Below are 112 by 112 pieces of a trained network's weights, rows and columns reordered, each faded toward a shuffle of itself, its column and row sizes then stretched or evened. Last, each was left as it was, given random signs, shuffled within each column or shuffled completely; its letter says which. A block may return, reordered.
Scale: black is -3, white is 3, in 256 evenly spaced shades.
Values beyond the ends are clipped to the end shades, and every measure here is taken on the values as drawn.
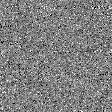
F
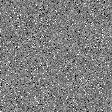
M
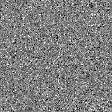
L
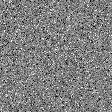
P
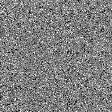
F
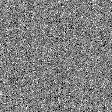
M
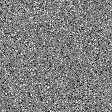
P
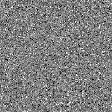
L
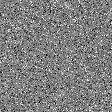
P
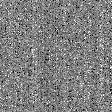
M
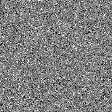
F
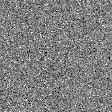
M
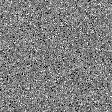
P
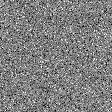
P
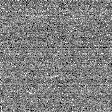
L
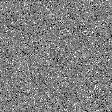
M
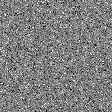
P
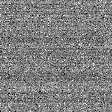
L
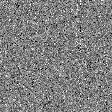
M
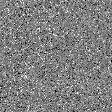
M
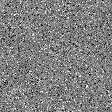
P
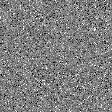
F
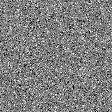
M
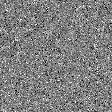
M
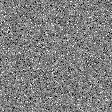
P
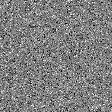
M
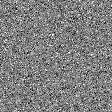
P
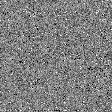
F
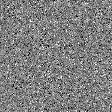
M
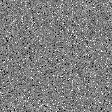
M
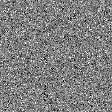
F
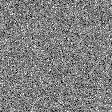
P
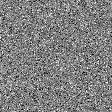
P
